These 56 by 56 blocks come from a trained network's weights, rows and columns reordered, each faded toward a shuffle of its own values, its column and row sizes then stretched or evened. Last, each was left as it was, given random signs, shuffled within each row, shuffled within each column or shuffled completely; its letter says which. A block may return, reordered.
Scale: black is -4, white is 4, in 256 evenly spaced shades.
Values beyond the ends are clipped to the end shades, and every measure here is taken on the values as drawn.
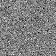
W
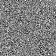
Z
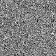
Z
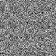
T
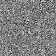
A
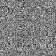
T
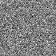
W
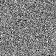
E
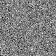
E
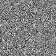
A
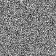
Z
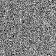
Z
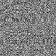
T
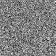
W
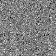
A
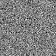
W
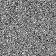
E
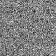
T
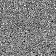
W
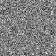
T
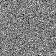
E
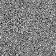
A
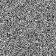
A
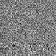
T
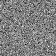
E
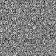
T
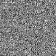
T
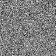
A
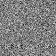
W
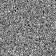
W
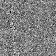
Z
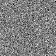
Z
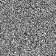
A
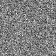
Z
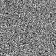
W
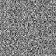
T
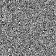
Z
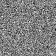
E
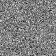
W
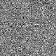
T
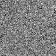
Z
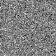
Z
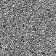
Z
